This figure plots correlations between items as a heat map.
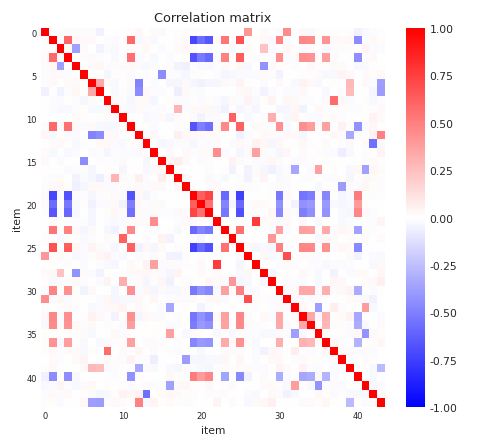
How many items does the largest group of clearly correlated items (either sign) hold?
13
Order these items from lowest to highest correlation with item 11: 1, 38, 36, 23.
38, 36, 23, 1
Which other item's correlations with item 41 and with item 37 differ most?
8
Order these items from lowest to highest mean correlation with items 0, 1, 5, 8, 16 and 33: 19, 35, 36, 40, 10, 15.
19, 40, 15, 10, 35, 36
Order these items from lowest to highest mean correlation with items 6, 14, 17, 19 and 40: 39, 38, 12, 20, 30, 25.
25, 30, 12, 38, 39, 20
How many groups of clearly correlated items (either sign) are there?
12
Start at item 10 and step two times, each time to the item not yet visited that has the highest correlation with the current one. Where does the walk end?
29
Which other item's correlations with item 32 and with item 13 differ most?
42
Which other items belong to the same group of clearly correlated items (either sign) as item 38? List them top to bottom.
18
